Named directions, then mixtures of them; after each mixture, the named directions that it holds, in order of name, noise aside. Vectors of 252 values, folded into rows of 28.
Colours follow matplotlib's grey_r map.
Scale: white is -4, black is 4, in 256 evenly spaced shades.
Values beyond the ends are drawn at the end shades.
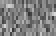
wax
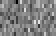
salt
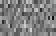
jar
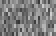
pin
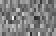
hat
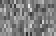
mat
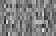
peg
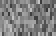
hat, mat, pin.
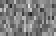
jar, mat.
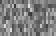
mat, wax.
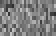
pin, wax.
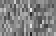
hat, mat.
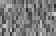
wax.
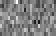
salt.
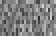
jar, pin.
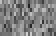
mat.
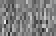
peg, wax.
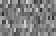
hat, jar.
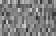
hat, jar, peg.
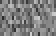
hat, jar, wax.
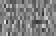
peg.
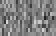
peg, salt, wax.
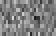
hat.
